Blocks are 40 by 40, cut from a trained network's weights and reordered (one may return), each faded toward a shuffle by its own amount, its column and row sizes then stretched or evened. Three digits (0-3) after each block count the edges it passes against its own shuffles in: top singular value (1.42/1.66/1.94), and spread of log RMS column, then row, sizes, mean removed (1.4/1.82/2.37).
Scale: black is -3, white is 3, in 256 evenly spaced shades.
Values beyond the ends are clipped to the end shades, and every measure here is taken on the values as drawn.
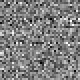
1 0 1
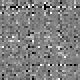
1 2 3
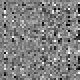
0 3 2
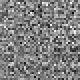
2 1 0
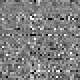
0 1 3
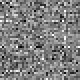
1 1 2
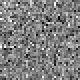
0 1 1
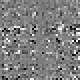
1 3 3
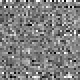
0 0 3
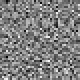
3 1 0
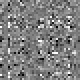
1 3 2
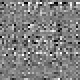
1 2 3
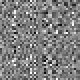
3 3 1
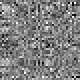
2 2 1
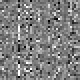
1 3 0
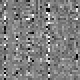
1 3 1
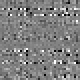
1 2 3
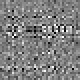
3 2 3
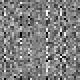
3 3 0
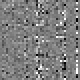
1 3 0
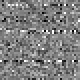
1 1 3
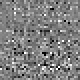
1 2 3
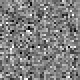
0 2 1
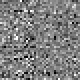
1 2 2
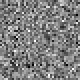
1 1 0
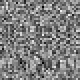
3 0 0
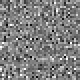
0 0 2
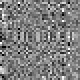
3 3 1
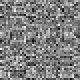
3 1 1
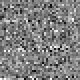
0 0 2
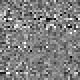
0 2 2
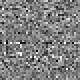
0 0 2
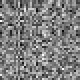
3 2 0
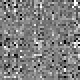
0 3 2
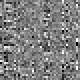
1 3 1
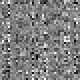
1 3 2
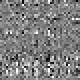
3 2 3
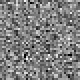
2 2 0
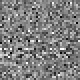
0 0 2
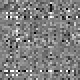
2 2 3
